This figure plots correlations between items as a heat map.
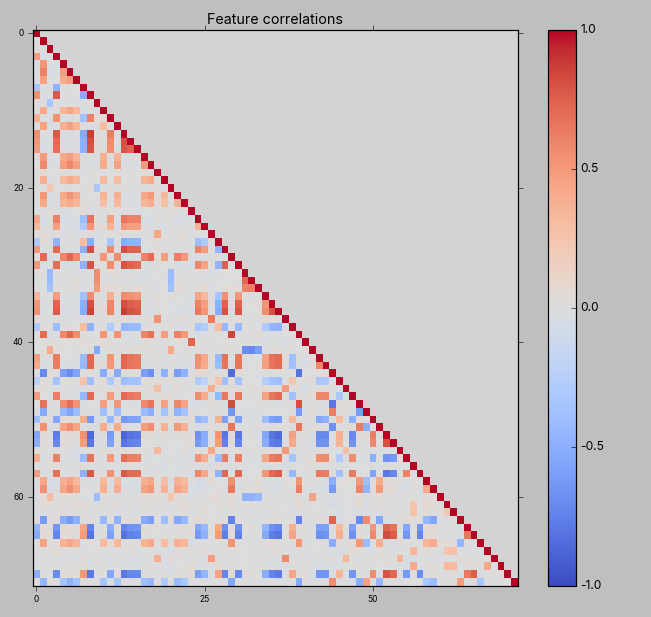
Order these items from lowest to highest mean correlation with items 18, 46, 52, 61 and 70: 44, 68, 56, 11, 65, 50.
11, 44, 56, 68, 50, 65
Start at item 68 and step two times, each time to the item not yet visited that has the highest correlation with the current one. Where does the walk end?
26
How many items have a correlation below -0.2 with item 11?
10
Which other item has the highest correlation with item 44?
63
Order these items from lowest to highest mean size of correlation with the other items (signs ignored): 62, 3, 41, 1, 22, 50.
62, 41, 22, 1, 50, 3
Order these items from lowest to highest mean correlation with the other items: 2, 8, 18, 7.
7, 2, 18, 8
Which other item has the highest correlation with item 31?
32
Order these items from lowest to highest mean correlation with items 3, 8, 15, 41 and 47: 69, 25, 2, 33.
33, 69, 2, 25
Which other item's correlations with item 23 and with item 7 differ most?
40
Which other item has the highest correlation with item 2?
41
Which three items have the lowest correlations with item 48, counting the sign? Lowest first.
44, 63, 49
